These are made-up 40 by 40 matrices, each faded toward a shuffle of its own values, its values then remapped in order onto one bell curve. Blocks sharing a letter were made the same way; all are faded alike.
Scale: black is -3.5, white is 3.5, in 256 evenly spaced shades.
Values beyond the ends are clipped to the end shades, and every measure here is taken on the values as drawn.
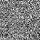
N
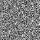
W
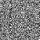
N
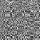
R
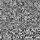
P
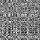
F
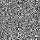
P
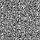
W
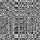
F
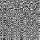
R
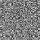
N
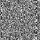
W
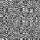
R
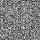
N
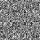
N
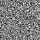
P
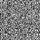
N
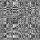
F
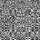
R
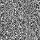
W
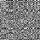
R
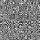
R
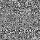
P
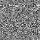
P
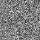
W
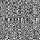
R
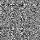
P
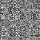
R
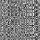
F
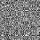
R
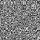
N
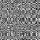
F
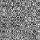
R
